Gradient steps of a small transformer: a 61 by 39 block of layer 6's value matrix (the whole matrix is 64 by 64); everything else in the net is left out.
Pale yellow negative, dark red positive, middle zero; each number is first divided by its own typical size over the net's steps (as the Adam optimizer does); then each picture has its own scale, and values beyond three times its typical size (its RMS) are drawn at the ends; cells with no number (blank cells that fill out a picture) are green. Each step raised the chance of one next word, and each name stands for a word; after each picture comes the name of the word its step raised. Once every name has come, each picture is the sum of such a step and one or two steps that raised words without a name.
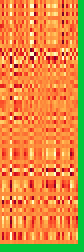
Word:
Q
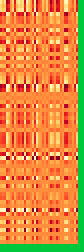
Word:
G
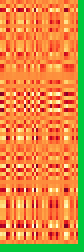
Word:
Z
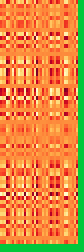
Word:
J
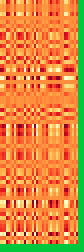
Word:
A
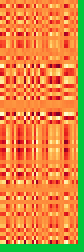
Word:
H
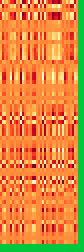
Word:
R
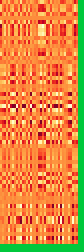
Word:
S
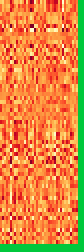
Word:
G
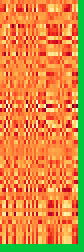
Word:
S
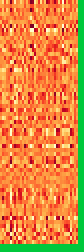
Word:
Z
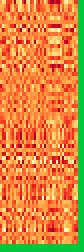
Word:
G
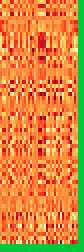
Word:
H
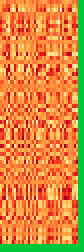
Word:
Z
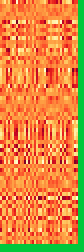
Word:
J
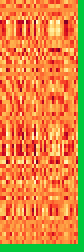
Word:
R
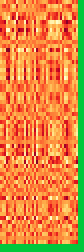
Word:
R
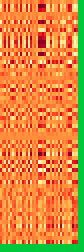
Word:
Q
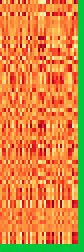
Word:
A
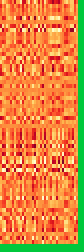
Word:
Q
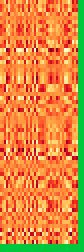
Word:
G
